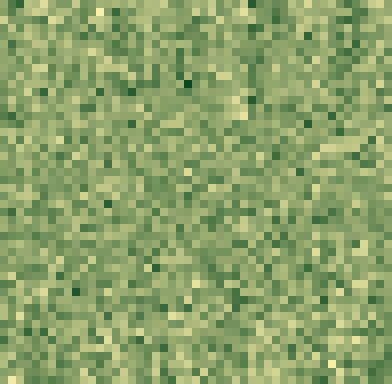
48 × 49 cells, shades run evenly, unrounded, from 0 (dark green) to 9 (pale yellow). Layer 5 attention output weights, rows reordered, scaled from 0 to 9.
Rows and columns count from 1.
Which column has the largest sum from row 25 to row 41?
46
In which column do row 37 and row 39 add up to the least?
30
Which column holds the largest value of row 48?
2
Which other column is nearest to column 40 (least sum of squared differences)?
28
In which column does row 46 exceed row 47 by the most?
42
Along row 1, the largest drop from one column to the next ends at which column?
32
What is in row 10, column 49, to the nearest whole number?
3
